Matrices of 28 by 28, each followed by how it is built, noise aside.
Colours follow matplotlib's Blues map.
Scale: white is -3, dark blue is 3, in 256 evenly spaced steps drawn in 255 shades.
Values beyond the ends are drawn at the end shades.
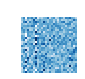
uneven columns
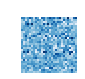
uneven rows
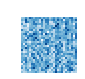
blocks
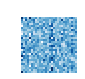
uneven columns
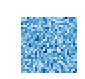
noise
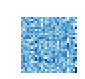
uneven columns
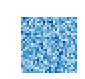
noise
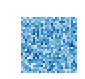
noise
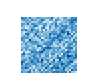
Hankel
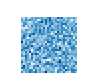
noise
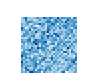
Hankel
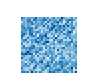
Hankel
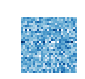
uneven rows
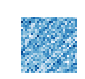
Hankel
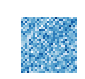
Hankel
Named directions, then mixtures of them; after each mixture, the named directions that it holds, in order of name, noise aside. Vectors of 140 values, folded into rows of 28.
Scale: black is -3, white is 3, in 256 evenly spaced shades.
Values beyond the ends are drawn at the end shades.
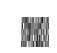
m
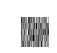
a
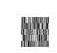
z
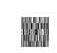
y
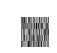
a, y, z.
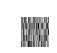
a, y, z.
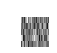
z.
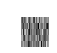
a, y, z.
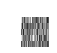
a, m, z.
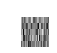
y, z.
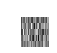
a, y.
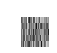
a, y.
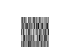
a, y, z.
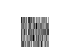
a.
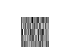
y.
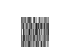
a, y.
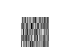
a, y.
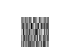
y.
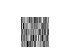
m.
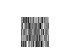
a, m.
